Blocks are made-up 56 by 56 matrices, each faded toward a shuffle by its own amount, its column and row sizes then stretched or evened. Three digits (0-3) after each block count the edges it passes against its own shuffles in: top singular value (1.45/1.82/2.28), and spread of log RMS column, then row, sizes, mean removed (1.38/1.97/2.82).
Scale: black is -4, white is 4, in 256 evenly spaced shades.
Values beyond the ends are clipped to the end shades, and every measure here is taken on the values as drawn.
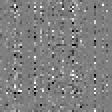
0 3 1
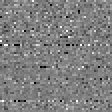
1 0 2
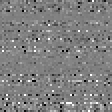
0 0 3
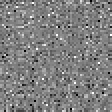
2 0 1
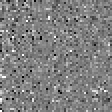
1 2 2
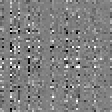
1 3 2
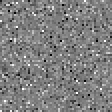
0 0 0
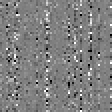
1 3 0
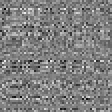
3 1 3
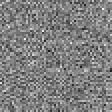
2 0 0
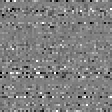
0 0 3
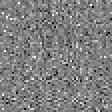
2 0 0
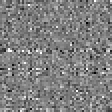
2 1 2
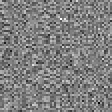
3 0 0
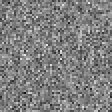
1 0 0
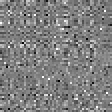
3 1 1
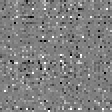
1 1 2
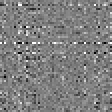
2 2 2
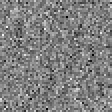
0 0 0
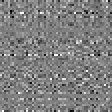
3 0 3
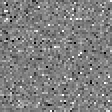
0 0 1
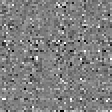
1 2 2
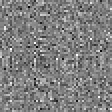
2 1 1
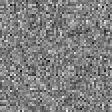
2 0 1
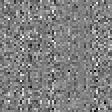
2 3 1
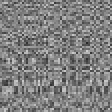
3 1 2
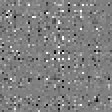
0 2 2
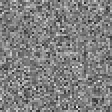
1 0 0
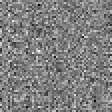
2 2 0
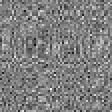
3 0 1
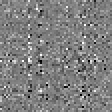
2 2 2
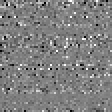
0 0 3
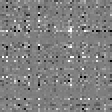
0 2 3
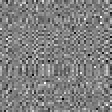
3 2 0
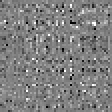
3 2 2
